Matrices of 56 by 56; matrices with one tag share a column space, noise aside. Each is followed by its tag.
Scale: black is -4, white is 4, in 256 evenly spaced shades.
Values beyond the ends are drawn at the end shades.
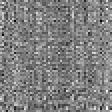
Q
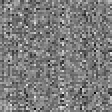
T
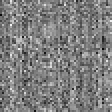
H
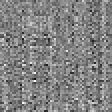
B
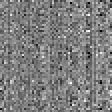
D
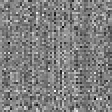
Q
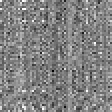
Q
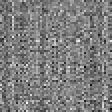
B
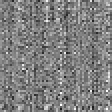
Q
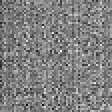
T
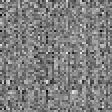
D
